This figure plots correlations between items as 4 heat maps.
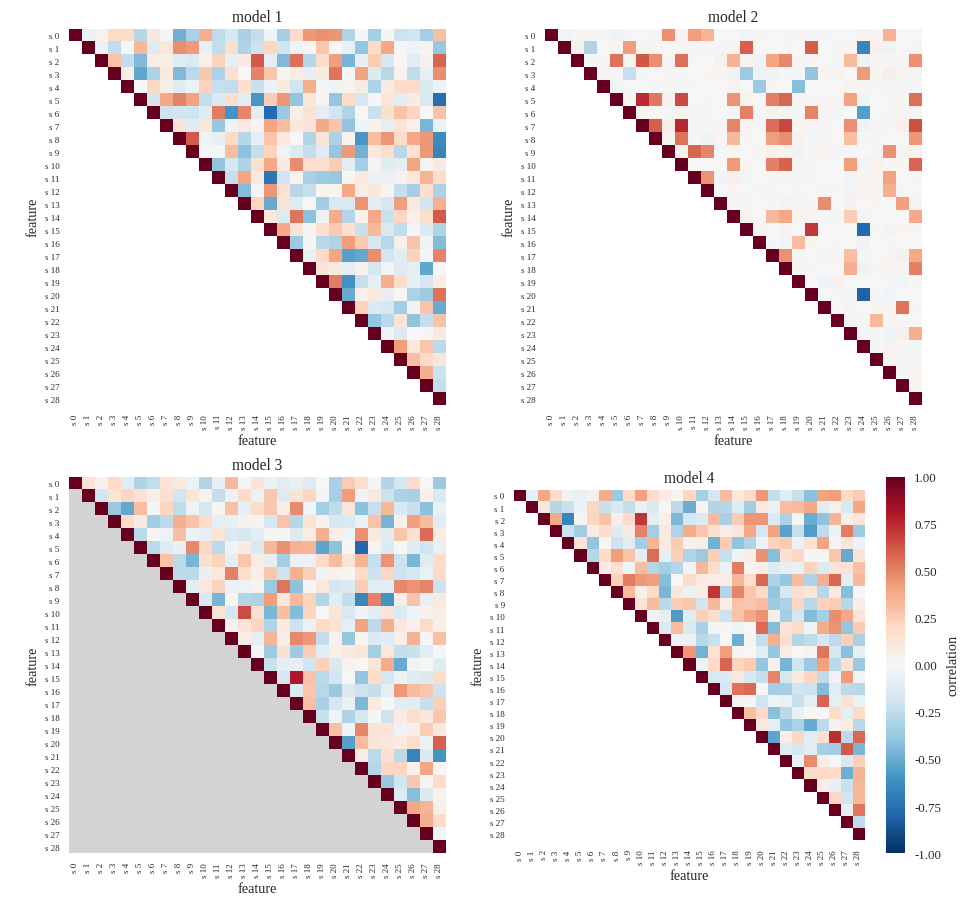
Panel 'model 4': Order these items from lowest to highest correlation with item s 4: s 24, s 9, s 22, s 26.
s 9, s 26, s 24, s 22
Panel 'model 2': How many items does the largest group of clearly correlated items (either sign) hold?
10
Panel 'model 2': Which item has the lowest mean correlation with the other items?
s 24
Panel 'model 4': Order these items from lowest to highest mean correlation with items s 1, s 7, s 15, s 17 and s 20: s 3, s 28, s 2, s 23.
s 3, s 2, s 23, s 28
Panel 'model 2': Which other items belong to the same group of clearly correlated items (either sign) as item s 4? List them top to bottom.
s 16, s 19
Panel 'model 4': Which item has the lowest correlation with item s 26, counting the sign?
s 21
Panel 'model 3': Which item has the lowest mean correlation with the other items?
s 21
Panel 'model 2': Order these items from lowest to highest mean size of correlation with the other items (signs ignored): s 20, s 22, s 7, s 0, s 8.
s 22, s 0, s 20, s 8, s 7
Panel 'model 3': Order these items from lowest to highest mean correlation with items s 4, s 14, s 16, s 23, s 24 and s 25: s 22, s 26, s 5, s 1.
s 1, s 5, s 22, s 26
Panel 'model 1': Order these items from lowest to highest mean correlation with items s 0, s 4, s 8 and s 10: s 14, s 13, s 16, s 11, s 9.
s 11, s 13, s 14, s 16, s 9
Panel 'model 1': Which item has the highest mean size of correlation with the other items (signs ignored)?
s 28
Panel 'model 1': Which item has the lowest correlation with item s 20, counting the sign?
s 21
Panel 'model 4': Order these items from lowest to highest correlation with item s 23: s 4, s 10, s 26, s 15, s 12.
s 12, s 10, s 4, s 15, s 26
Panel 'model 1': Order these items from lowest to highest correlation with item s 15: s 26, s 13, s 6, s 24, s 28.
s 6, s 13, s 28, s 24, s 26
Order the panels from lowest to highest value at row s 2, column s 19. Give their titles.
model 3, model 2, model 1, model 4
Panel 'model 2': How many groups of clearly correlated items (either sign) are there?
6
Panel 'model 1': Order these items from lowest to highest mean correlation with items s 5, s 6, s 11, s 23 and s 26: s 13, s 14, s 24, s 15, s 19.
s 15, s 19, s 14, s 24, s 13
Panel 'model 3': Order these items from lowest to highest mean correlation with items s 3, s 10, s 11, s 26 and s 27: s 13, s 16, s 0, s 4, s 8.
s 0, s 13, s 4, s 16, s 8
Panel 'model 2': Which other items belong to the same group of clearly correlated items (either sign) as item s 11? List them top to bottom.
s 0, s 9, s 12, s 26
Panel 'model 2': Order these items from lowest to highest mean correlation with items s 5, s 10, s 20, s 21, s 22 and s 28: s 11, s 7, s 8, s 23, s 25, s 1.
s 11, s 25, s 1, s 23, s 8, s 7
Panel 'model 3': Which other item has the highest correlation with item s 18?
s 12
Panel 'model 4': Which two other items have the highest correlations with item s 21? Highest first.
s 27, s 15
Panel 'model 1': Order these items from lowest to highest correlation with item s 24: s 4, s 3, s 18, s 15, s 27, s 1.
s 3, s 15, s 18, s 4, s 27, s 1
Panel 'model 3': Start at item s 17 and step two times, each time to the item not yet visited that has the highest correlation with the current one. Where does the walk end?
s 9
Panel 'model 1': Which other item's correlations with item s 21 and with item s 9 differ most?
s 22
